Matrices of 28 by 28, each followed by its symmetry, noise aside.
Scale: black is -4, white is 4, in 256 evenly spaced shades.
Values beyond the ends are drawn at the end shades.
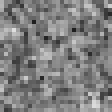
no symmetry.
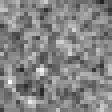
symmetric across the other diagonal.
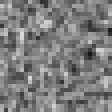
no symmetry.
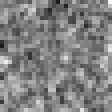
no symmetry.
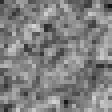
symmetric.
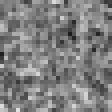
antisymmetric.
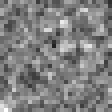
symmetric across the other diagonal.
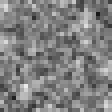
same after a half turn.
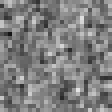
same after a half turn.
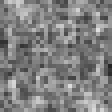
same after a half turn.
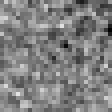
symmetric across the other diagonal.
